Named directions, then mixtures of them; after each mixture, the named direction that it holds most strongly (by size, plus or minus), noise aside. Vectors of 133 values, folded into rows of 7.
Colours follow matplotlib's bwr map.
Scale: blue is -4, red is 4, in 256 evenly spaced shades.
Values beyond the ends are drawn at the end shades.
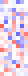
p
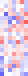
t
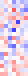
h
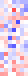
h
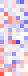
t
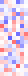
p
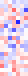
h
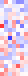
p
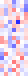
h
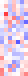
t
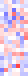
t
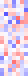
t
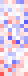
t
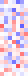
p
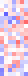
t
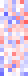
t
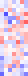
t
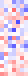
h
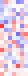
p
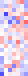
t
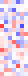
p
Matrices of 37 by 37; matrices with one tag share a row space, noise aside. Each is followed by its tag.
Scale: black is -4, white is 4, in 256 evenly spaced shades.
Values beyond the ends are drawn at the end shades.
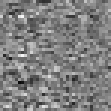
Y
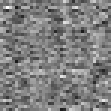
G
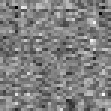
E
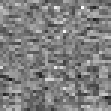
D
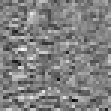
Y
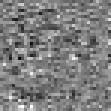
Y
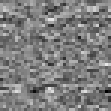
D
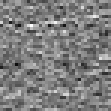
D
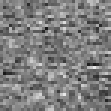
D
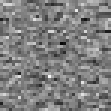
D
